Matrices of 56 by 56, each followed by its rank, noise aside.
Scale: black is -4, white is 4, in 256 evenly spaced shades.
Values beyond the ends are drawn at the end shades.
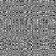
four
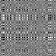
one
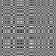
one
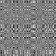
two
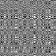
two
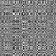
three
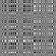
one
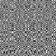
four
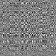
three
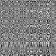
four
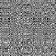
four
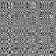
three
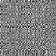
three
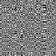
three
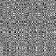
four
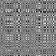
two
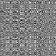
four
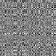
three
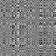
three
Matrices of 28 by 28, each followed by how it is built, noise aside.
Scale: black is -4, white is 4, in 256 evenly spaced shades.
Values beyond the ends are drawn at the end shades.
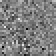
lower triangular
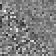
lower triangular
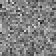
noise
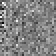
uneven columns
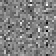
uneven columns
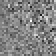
upper triangular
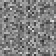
repeating rows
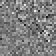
upper triangular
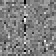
uneven columns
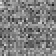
blocks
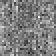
blocks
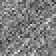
Hankel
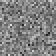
noise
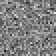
noise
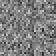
repeating rows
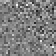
upper triangular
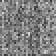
blocks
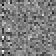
uneven columns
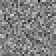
noise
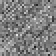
Hankel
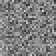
repeating rows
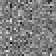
uneven columns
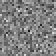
noise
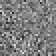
lower triangular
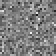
uneven columns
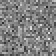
noise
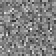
noise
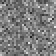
repeating rows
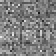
blocks
